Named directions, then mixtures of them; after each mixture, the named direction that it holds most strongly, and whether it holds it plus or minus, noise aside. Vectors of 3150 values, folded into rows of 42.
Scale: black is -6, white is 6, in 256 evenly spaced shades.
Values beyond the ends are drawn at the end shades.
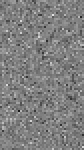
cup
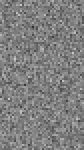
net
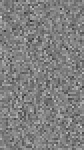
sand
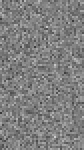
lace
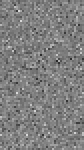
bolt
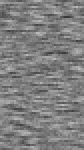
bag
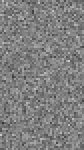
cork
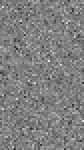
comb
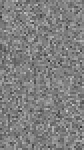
sand, minus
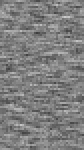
bag, minus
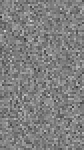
sand, minus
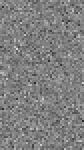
comb, minus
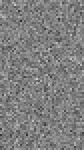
bolt, minus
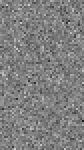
comb, minus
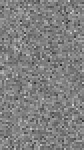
comb, minus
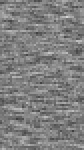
bag, minus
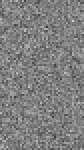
lace, minus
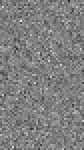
comb, plus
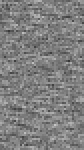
bag, plus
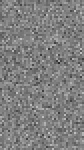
bolt, plus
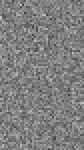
net, plus
